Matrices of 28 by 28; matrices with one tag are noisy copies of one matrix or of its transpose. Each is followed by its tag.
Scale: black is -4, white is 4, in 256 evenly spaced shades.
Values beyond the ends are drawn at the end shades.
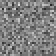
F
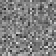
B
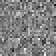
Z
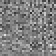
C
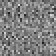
F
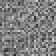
B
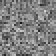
Z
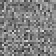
C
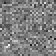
C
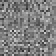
C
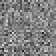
C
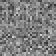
B
